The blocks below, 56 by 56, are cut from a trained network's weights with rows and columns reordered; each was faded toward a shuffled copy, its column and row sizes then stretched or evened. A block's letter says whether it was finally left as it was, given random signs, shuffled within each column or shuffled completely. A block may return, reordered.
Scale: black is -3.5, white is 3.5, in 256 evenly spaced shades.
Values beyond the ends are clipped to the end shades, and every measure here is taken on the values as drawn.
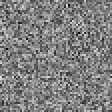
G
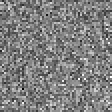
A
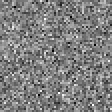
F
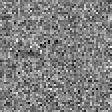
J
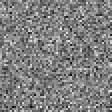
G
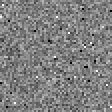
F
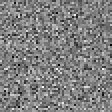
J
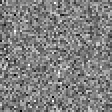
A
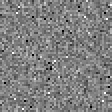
F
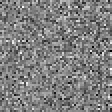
G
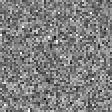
F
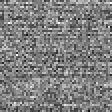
J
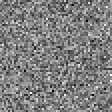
F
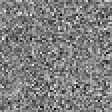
G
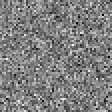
F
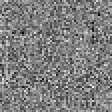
G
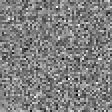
J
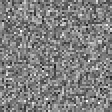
A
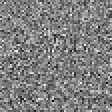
G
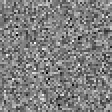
A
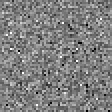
J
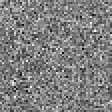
A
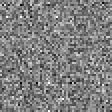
J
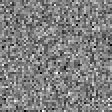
A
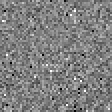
J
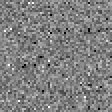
J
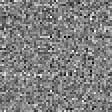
J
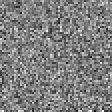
G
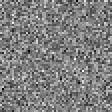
G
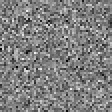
G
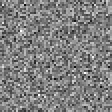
G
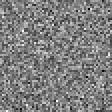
F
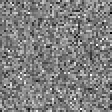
A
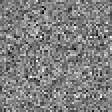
J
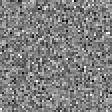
F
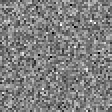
F
